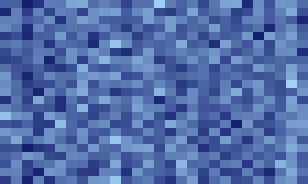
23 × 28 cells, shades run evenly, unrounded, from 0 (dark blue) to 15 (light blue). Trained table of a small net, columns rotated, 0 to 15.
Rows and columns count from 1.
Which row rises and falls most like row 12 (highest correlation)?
1
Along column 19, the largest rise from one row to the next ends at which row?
20
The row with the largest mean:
18
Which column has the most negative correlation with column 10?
8
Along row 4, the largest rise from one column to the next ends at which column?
4
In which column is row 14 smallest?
6
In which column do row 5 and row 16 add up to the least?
24
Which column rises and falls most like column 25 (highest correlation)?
12
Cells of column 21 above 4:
18
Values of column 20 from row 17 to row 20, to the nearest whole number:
9 4 4 8
